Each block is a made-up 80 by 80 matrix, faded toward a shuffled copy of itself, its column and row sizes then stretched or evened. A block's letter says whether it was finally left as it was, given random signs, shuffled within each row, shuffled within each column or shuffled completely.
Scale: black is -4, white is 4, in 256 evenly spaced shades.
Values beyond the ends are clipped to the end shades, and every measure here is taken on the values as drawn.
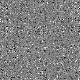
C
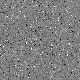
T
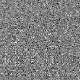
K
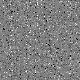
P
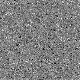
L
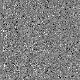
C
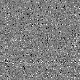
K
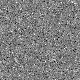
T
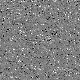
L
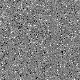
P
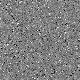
T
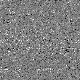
L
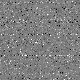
L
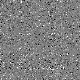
C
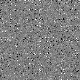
C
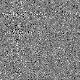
C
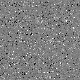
L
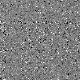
C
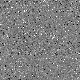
L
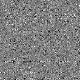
K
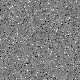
T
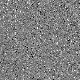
P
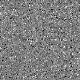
K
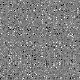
K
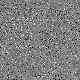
L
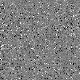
C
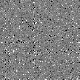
K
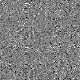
K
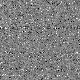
L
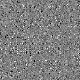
K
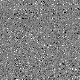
C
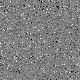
L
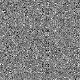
K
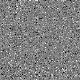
C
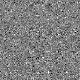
K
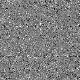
C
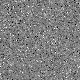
T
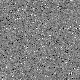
T
